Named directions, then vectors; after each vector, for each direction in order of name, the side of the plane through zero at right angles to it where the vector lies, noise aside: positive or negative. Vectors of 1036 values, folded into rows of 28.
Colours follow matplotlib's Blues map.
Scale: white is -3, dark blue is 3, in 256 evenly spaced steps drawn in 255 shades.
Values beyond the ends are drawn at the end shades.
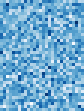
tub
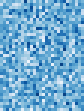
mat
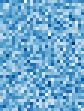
negative, negative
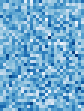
negative, negative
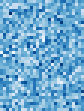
positive, negative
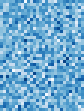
negative, negative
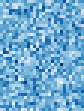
positive, negative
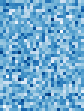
negative, positive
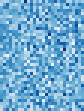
positive, positive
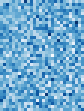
positive, positive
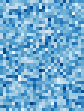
positive, negative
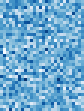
negative, positive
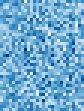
negative, negative
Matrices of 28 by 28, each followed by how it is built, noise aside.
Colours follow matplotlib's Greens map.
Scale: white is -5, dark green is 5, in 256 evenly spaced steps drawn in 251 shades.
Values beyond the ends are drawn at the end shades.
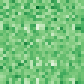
low rank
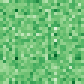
low rank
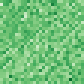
Hankel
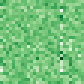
uneven columns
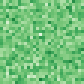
noise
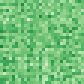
blocks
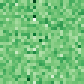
uneven columns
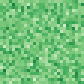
noise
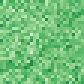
Hankel
